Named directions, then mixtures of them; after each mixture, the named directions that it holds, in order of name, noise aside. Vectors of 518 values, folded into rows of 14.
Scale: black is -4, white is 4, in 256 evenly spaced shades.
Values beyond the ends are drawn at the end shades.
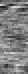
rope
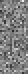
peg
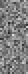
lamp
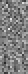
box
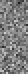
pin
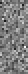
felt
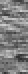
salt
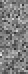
felt, lamp, salt.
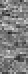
lamp, salt.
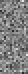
peg.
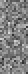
lamp.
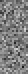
peg, pin.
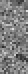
pin, salt.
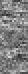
peg, salt.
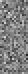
box, peg.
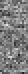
lamp, peg, salt.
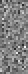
box, felt, pin.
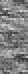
salt.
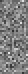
peg.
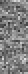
lamp, salt.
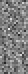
box.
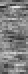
rope, salt.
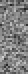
pin, rope.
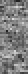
felt, rope, salt.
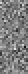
felt.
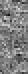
box, peg, salt.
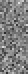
pin.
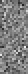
felt, pin.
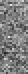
pin, rope.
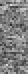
box, pin, rope.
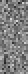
box, pin.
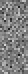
box, peg, pin.
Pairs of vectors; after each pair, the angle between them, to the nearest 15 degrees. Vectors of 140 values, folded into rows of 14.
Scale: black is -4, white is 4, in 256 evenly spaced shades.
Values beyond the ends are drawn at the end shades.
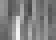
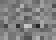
90 degrees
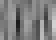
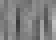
15 degrees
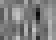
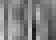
135 degrees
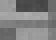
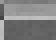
90 degrees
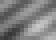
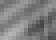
165 degrees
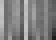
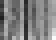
165 degrees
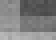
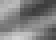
45 degrees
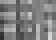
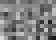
135 degrees
